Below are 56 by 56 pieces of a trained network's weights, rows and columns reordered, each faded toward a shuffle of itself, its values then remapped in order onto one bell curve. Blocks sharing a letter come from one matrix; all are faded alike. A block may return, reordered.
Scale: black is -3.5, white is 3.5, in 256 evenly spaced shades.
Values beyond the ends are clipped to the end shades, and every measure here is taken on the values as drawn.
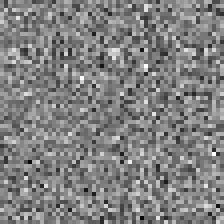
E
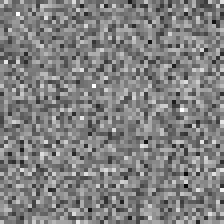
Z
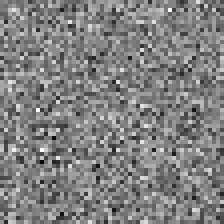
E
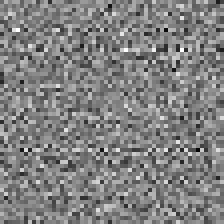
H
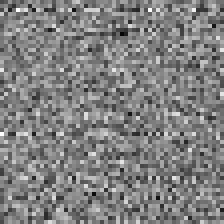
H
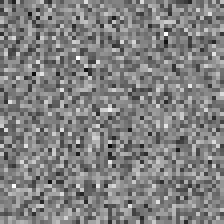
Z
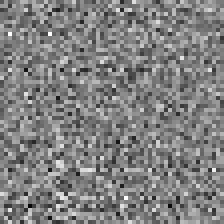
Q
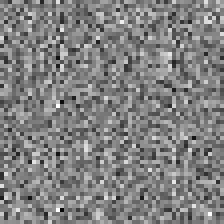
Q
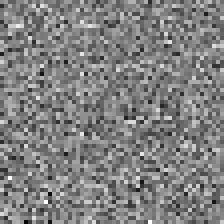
E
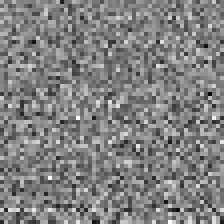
H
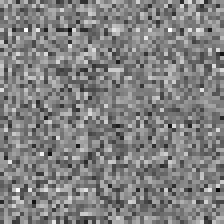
H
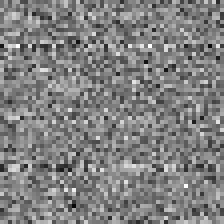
H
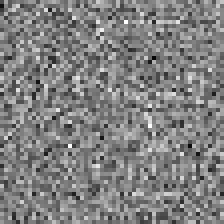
E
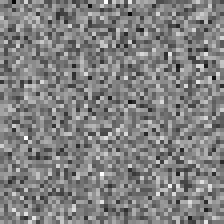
Z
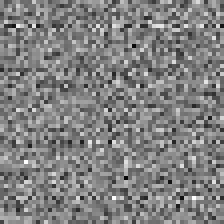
H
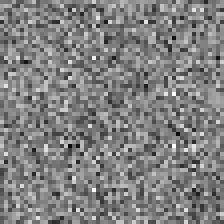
E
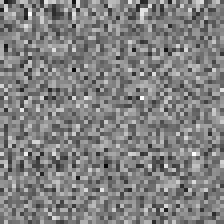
Q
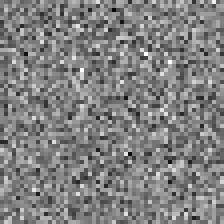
Z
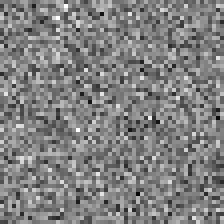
Z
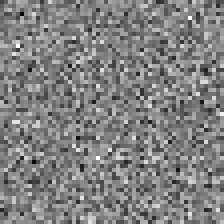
Z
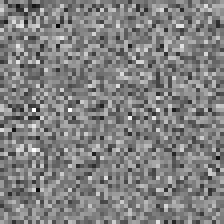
Q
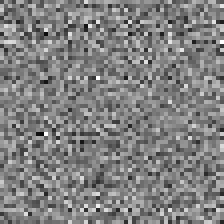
Q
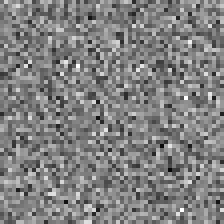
Z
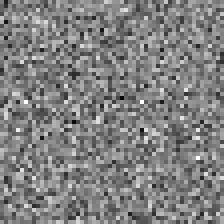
Z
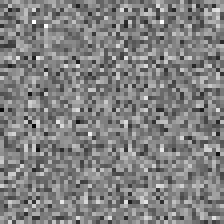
Q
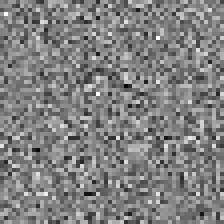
E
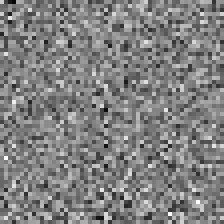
Q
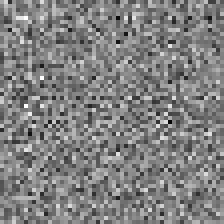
E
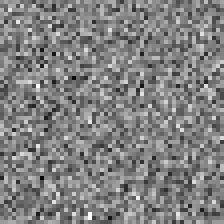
Z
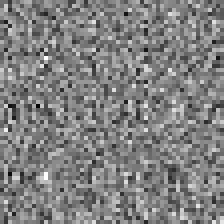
Q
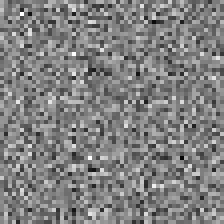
Q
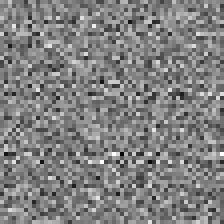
H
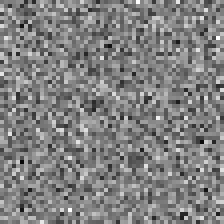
Z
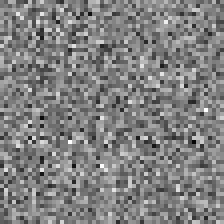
E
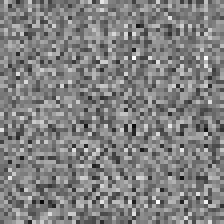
Q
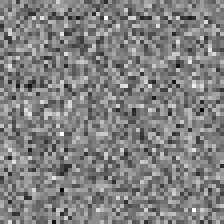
E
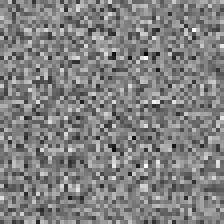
Q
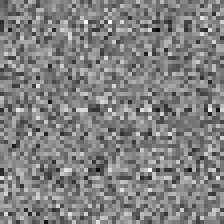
H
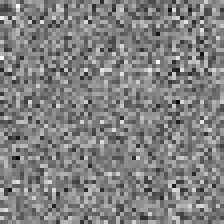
Q
